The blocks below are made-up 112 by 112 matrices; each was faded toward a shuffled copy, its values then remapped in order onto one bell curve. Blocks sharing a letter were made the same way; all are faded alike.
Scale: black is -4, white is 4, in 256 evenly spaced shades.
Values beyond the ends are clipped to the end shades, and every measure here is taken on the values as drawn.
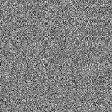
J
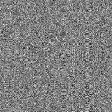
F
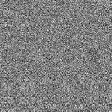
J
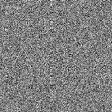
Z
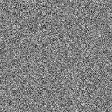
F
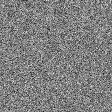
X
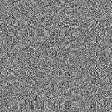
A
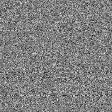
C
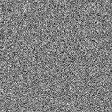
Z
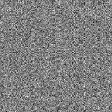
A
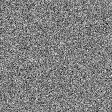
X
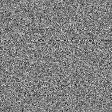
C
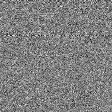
C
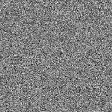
Z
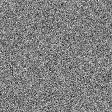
X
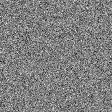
X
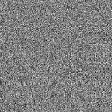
J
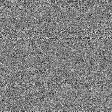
C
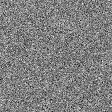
X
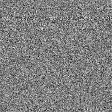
C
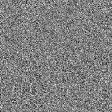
Z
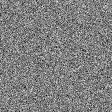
X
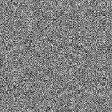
A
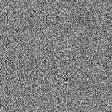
F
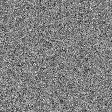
X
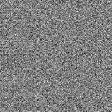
F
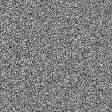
Z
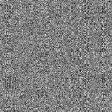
A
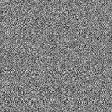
J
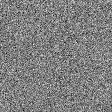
X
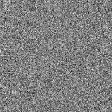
Z
